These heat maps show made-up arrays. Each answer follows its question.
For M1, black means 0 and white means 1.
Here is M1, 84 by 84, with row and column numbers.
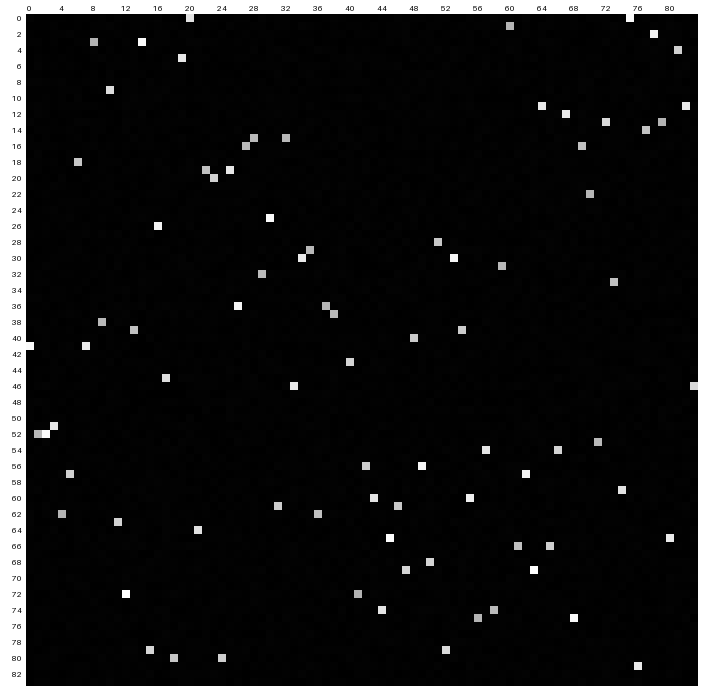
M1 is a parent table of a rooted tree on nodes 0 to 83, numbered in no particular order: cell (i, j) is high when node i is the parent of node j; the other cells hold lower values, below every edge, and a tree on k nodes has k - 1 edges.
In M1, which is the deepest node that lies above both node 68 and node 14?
13
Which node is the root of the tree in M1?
39
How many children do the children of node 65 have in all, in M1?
3
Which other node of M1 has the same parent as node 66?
57
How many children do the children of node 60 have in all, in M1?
1
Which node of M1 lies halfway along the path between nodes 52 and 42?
41
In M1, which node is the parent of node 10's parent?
38
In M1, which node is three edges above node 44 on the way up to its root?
31
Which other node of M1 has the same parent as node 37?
26
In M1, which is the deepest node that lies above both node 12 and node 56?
72
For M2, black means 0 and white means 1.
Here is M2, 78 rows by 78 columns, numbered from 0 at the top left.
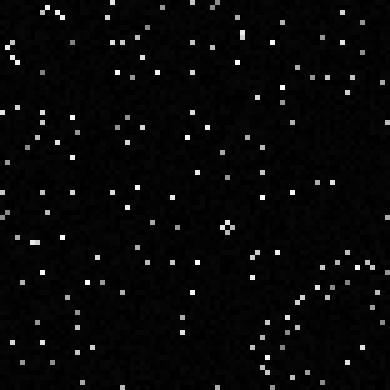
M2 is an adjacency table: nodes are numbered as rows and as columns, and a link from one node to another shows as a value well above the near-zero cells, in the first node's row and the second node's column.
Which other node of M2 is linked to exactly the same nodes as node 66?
node 63
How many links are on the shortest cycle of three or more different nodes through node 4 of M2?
4
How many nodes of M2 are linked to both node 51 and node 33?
0
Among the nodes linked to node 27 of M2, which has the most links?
node 7
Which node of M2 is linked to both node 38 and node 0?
node 22
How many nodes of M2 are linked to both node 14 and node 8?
1
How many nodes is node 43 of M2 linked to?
2
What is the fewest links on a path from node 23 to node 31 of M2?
2
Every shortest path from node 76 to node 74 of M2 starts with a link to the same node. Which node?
node 64
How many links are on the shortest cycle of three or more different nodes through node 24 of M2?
4
